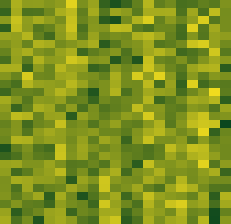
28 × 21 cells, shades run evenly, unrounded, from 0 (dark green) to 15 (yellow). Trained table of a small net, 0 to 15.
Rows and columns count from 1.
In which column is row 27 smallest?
20
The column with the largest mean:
14
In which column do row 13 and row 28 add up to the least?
9
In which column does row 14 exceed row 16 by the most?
21
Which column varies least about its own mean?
6
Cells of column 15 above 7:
18
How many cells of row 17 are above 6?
18
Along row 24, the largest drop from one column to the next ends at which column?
11
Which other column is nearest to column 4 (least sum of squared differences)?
5
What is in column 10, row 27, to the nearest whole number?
10
